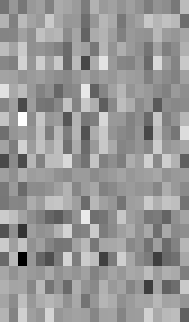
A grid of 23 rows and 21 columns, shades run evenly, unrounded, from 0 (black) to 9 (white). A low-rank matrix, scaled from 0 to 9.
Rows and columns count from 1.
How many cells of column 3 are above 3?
19
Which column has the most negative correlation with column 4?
21
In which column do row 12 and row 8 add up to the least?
3
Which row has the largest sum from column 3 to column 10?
23
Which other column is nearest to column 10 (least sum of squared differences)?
14
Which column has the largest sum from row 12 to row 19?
8
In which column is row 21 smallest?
17
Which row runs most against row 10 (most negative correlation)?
20
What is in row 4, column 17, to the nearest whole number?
4
